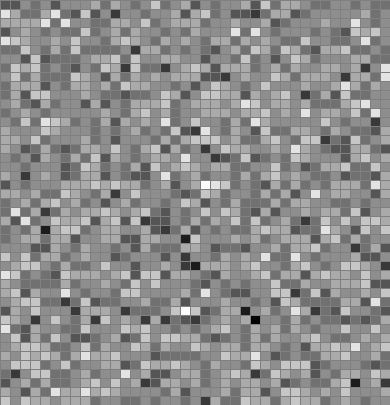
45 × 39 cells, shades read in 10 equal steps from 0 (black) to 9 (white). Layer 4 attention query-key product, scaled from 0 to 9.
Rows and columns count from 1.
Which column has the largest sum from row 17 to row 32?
30
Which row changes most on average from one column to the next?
25
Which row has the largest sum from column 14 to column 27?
12
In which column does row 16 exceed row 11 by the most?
31
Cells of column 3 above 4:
28
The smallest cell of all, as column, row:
26, 36
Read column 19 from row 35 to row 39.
9 3 5 6 5
